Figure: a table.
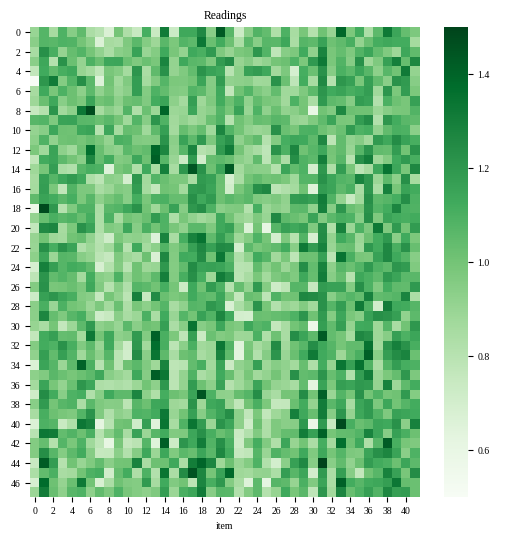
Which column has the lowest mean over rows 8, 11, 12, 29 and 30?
30
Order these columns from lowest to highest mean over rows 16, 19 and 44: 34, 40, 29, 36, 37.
37, 34, 29, 40, 36
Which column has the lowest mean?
0
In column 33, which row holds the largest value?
40
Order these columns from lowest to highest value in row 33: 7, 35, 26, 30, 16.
7, 16, 35, 26, 30
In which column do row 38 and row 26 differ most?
22
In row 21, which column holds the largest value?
18
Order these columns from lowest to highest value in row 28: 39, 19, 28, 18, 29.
28, 29, 18, 39, 19
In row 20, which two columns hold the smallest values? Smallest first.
25, 23
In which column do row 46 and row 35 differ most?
13
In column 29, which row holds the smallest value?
9
